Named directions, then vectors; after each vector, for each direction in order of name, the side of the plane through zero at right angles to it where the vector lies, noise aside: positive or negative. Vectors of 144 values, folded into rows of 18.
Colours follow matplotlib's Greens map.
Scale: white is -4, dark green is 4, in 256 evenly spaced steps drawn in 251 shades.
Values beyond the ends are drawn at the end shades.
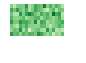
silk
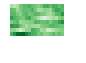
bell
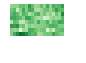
positive, negative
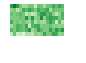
negative, negative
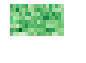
negative, positive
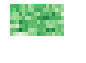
negative, positive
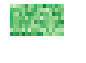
positive, positive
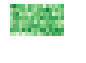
negative, negative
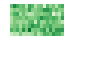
negative, negative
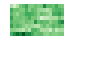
positive, positive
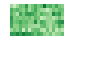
positive, positive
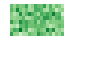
negative, positive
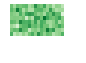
negative, positive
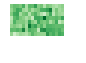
negative, negative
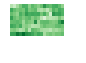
positive, positive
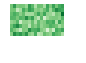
positive, negative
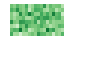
negative, positive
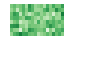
positive, negative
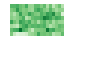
negative, positive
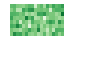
positive, negative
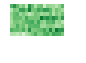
negative, negative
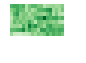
negative, negative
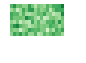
positive, negative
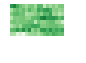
negative, negative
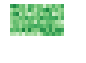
negative, negative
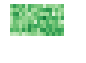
negative, negative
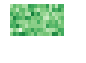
positive, negative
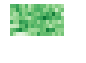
negative, positive
